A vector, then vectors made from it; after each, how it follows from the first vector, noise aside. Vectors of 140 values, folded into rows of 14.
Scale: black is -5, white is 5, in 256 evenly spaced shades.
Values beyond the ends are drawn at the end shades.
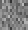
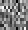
reversed, scaled up.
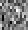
wrapped around, scaled up.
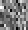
reversed, scaled up.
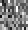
wrapped around, negated, scaled up.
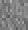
negated, shrunk.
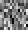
wrapped around, scaled up.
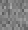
wrapped around, negated, shrunk.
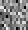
reversed, scaled up.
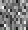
reversed, scaled up.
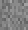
negated, shrunk.
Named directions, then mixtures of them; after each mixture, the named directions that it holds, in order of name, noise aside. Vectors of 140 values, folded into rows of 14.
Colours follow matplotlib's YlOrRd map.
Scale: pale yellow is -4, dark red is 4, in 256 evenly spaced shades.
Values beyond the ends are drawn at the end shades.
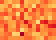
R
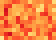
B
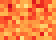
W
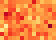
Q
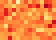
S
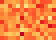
B, R, W.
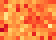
Q.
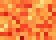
Q, W.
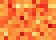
Q, R, W.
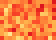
B.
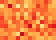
R, W.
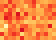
Q, R.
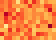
Q, S.
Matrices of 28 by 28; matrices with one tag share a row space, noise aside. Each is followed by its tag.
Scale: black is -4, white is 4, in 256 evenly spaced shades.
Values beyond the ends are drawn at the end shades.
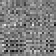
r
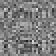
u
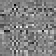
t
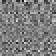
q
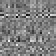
r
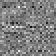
r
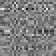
t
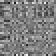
t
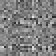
u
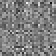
q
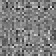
q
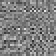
r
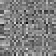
t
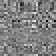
u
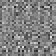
q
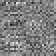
r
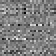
r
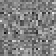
u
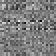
r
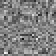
u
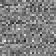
r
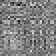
r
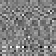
q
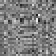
u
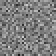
q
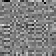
t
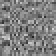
t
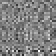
q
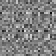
q
